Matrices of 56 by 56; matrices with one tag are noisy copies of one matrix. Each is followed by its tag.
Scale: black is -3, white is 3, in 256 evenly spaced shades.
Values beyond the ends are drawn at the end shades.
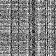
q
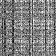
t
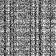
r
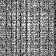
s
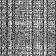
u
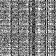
q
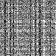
r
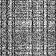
u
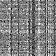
q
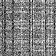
t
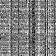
q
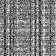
r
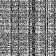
q
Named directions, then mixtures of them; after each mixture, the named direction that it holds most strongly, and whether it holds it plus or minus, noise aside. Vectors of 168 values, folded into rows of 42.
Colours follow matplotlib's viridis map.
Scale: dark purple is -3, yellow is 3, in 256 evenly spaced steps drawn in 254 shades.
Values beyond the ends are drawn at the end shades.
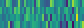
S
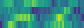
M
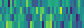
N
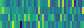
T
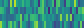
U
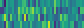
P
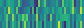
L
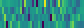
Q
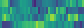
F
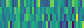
S, plus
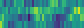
M, minus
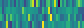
Q, minus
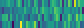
T, minus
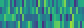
U, minus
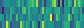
Q, minus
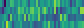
P, plus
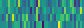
L, plus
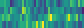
F, plus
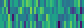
L, minus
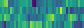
F, plus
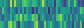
U, plus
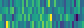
Q, minus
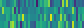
S, minus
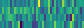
U, minus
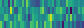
N, plus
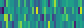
P, plus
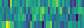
N, plus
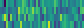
P, plus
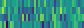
P, minus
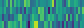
U, plus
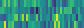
P, minus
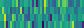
Q, plus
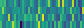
T, plus
